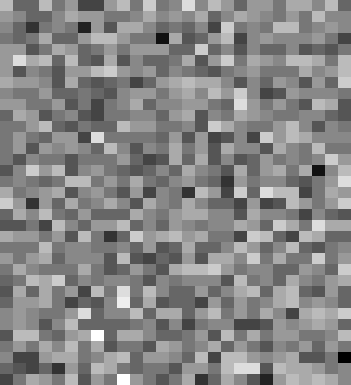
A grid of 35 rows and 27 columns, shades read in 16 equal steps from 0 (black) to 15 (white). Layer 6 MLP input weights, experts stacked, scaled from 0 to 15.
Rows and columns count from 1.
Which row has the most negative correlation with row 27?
29
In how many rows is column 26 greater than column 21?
19
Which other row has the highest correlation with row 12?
28
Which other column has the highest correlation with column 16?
13
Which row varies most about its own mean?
35
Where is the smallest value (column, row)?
27, 33
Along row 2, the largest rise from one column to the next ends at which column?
25
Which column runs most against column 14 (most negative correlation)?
23
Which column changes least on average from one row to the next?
1
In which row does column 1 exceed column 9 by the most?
22
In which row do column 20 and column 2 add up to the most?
6
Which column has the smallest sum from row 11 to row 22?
18
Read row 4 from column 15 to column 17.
5 6 9
